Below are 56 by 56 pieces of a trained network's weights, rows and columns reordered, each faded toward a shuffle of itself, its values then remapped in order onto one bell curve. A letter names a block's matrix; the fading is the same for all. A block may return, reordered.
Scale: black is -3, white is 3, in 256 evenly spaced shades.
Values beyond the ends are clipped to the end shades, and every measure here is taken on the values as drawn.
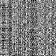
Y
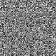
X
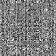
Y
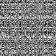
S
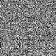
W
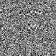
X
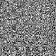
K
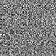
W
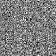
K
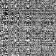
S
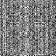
Y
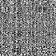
Y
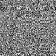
W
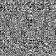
W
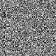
K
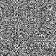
X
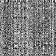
Y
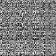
S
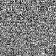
X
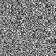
X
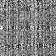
Y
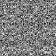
W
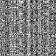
Y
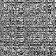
S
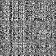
Y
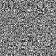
X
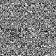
W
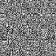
W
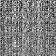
Y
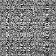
S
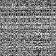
S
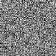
X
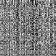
Y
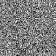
X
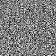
K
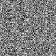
K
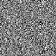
X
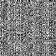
Y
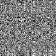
K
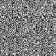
X
